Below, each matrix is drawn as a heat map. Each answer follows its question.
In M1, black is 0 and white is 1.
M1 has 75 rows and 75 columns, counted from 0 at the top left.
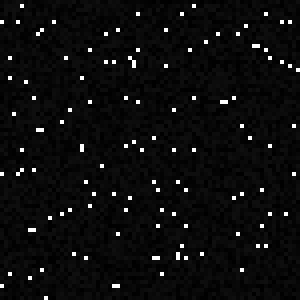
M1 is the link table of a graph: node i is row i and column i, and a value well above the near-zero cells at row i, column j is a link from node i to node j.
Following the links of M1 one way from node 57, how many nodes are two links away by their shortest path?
7
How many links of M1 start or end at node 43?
6
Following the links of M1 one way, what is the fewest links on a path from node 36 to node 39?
5
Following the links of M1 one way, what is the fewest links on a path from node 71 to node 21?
4
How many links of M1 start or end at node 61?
4
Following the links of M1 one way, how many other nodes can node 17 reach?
11
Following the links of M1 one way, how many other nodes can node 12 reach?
9
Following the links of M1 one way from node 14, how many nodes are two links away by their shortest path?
6
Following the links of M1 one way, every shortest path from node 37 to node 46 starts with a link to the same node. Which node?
node 20
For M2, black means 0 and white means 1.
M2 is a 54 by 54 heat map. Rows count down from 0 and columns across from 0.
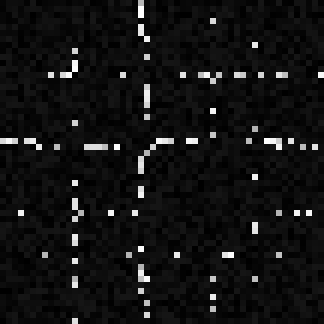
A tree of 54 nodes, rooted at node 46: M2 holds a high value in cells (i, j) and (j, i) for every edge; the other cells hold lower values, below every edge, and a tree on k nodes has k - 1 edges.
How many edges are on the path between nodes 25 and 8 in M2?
4
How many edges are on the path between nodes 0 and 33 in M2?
4
